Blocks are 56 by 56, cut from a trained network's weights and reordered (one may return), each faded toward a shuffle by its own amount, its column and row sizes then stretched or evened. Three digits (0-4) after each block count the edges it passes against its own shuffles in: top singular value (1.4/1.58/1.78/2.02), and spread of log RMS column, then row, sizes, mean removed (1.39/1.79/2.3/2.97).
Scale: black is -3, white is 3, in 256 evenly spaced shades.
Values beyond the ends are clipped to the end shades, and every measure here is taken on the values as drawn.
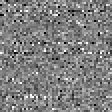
1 0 3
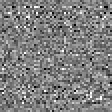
2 0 3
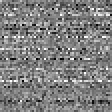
2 0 4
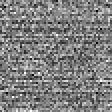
3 0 0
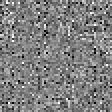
0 3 2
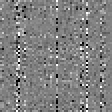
3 4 1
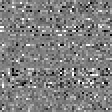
1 1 4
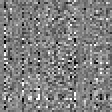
3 4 2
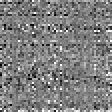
1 4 3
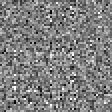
2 1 0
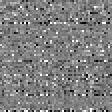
2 0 4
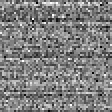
3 0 2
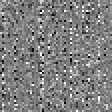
0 4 0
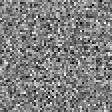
1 0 0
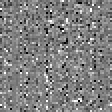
0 4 0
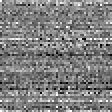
4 1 4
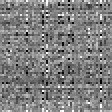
4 4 1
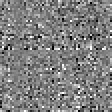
0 3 3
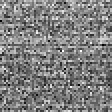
2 1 0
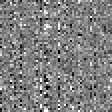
2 4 1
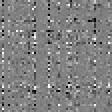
2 4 3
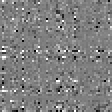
2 3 3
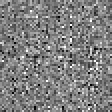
0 3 1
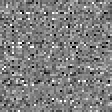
2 0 3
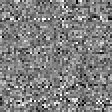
0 1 3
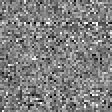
1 0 2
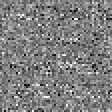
0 0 3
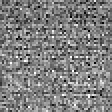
2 3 0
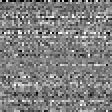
2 0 4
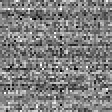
3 1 2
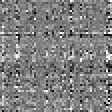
2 4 3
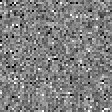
2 1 1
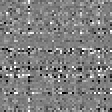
3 2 4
